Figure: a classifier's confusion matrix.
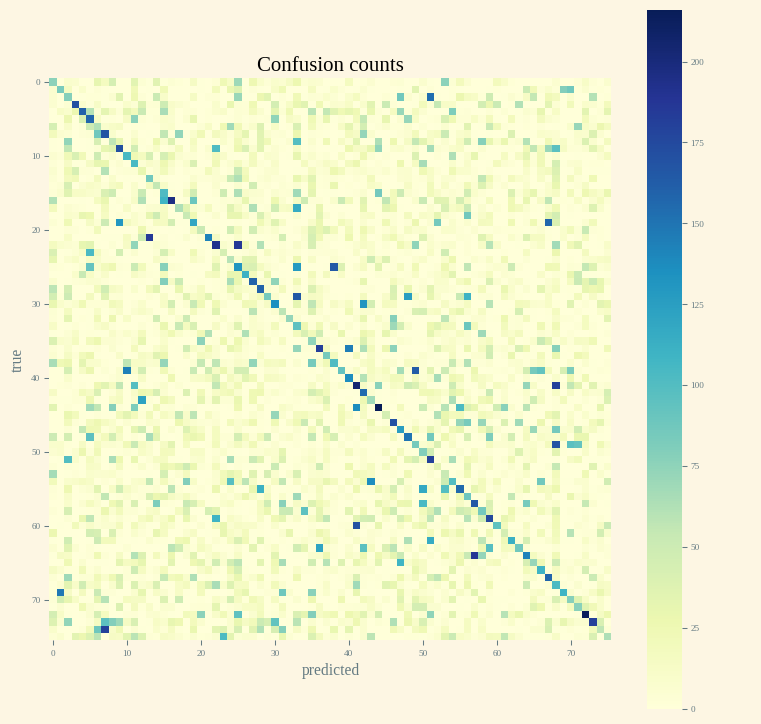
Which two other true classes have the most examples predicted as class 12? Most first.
43, 16
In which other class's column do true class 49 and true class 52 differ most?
68
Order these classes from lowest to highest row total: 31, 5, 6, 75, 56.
31, 56, 6, 5, 75
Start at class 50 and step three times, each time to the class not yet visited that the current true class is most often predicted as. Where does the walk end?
47
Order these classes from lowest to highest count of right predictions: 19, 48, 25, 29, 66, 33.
29, 33, 66, 19, 25, 48
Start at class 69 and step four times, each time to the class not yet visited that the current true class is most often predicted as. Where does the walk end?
6
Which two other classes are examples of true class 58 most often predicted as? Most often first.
34, 52
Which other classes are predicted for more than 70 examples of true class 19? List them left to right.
9, 52, 67
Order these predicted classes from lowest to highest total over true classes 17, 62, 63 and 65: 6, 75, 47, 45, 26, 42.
75, 26, 6, 45, 47, 42
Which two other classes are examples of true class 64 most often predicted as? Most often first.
57, 58
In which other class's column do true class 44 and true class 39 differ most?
49
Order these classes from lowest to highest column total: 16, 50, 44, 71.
71, 44, 16, 50
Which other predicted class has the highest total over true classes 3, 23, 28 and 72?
0
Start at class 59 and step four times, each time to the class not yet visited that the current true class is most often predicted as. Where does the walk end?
35
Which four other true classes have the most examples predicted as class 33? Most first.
29, 25, 17, 8
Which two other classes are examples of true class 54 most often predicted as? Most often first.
43, 24
